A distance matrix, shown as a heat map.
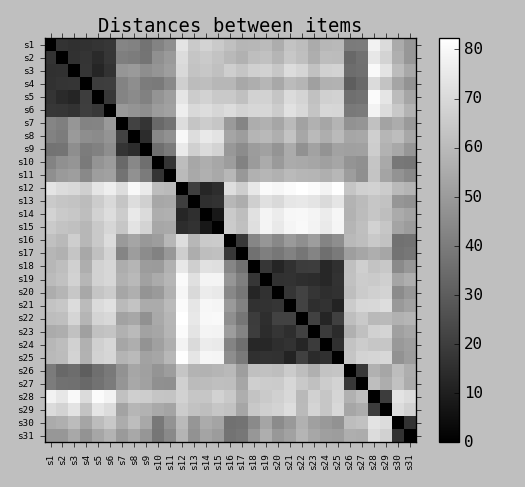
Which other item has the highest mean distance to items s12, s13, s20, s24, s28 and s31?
s6
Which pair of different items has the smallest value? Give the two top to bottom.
s14, s15
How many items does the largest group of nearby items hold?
8
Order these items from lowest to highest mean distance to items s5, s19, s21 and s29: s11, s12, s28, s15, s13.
s11, s28, s13, s15, s12
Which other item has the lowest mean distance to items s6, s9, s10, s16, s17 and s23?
s7
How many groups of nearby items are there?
9
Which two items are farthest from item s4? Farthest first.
s28, s12
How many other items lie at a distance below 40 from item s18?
8
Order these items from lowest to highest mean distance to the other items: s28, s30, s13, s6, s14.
s30, s6, s13, s14, s28
